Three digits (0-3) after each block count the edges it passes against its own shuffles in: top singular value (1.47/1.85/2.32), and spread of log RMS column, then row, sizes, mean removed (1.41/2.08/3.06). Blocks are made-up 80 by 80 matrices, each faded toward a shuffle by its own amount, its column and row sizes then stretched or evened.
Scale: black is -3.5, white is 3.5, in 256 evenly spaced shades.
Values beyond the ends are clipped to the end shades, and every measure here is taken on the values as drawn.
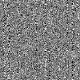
1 2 0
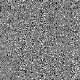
1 2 0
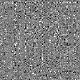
2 2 1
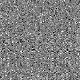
2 1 1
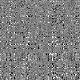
3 2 2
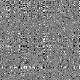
3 2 2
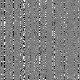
3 3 0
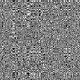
3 2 1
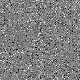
2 1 0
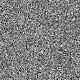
0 1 0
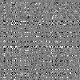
3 2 3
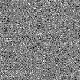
2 0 0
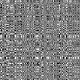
3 3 3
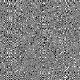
3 2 1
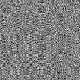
3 0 0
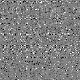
2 0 2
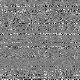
1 1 3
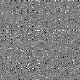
2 1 2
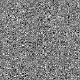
0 2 2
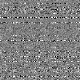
2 1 3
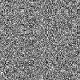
2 1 0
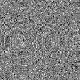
2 0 0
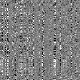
3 3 0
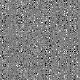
1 3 1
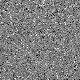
0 0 0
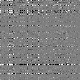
3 2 3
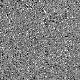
1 1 0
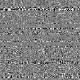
2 1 3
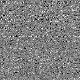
1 0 2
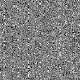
1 2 0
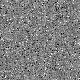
1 0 0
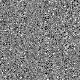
1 1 0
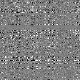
1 2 3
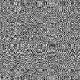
3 1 2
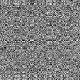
3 0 2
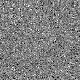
1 0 0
